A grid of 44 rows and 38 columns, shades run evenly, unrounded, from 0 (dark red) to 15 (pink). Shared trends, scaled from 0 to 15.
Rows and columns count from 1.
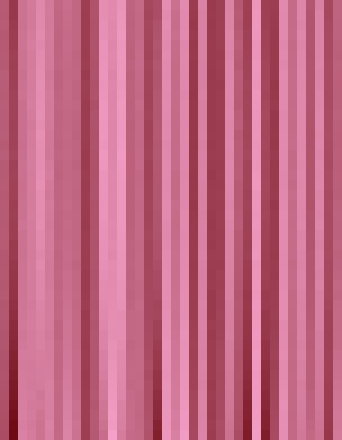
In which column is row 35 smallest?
2
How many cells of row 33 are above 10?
17
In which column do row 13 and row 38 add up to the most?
29
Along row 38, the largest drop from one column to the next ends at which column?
30
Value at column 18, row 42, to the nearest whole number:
3
